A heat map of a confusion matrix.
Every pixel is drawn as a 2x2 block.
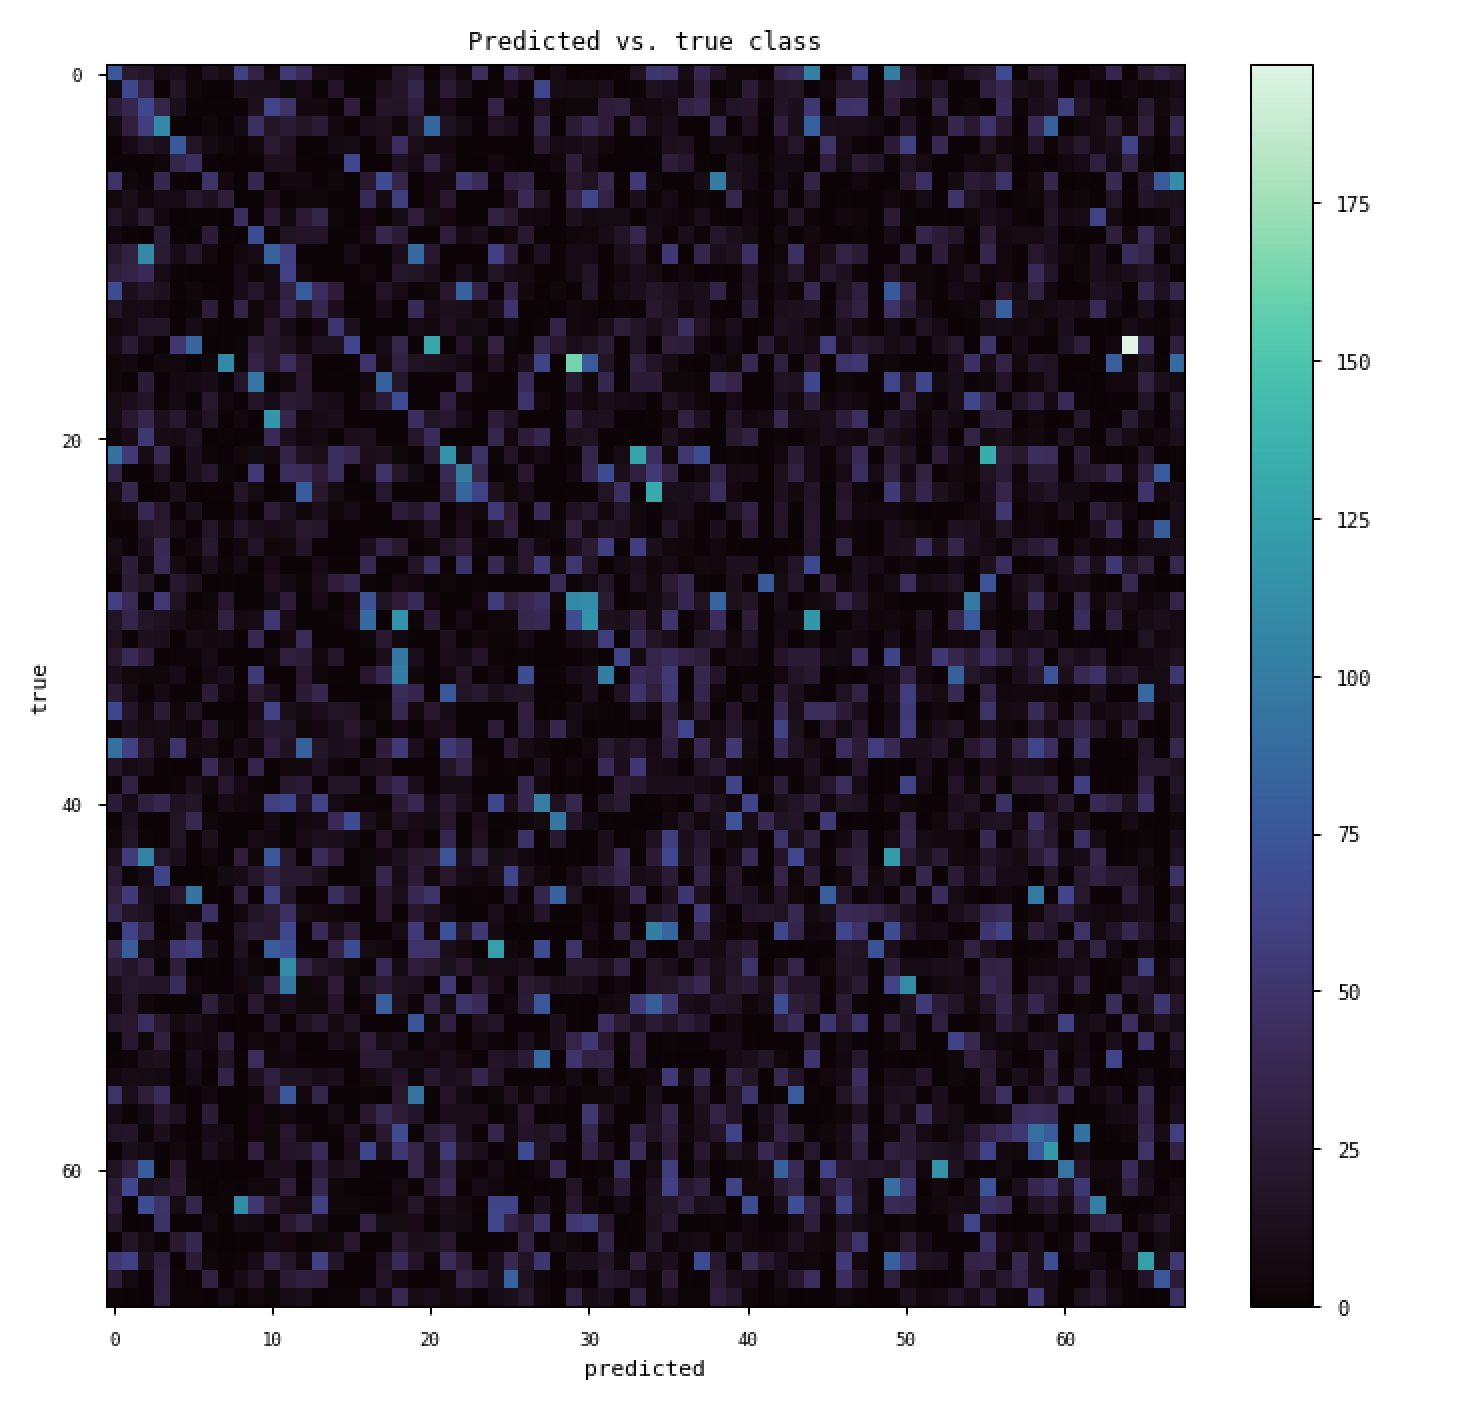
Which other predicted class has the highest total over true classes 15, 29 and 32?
64
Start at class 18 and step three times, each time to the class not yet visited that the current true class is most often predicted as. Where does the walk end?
44
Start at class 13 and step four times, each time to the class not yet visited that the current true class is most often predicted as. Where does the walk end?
2
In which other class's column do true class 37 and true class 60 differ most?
52
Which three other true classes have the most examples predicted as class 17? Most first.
51, 6, 22
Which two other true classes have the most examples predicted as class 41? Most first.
28, 59
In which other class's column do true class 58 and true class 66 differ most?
61
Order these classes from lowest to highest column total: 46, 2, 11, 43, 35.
43, 46, 2, 35, 11
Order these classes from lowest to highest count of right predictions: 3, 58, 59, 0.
0, 58, 3, 59
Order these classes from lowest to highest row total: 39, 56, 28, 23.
28, 39, 56, 23
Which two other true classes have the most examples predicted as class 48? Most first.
37, 46
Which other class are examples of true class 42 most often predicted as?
35
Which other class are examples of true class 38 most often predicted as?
33
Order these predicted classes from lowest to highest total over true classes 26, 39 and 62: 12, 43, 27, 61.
27, 12, 43, 61
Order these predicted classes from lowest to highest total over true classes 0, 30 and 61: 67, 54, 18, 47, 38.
67, 38, 47, 54, 18
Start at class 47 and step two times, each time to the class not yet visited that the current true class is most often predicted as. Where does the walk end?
65
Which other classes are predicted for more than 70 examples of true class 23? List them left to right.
12, 22, 34
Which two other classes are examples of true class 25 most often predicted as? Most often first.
66, 63
